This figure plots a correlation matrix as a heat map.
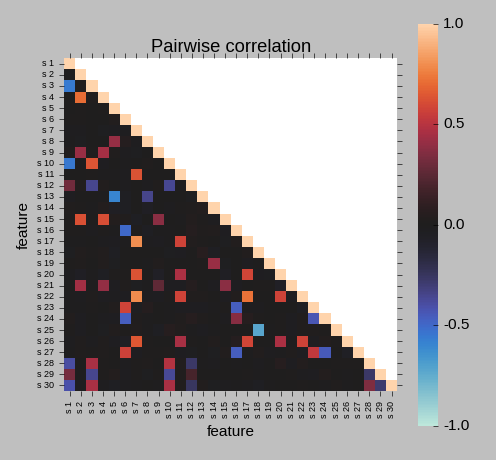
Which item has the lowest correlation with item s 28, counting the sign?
s 1
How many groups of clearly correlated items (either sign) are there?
7
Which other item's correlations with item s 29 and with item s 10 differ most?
s 3
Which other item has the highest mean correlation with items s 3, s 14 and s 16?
s 10
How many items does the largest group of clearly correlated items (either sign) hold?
7
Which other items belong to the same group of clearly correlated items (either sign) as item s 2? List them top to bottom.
s 4, s 9, s 15, s 21
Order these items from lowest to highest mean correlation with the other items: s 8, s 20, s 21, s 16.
s 16, s 8, s 21, s 20
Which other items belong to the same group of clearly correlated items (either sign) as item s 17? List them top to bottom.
s 7, s 11, s 20, s 22, s 26
